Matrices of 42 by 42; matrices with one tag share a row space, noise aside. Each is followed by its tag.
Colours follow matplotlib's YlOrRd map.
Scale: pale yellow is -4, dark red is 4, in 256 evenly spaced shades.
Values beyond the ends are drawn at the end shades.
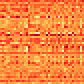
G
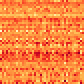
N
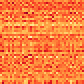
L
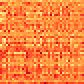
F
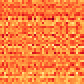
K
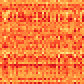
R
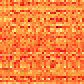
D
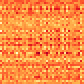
N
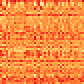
F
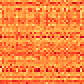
N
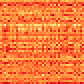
R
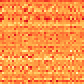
L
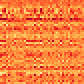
F
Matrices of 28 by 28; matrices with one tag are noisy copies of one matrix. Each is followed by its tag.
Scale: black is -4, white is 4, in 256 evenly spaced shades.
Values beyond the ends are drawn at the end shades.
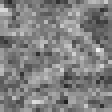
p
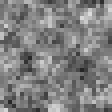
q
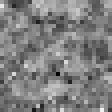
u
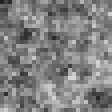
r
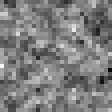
p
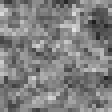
p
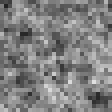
r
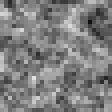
p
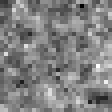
r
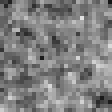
r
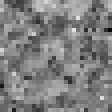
u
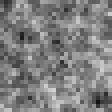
r
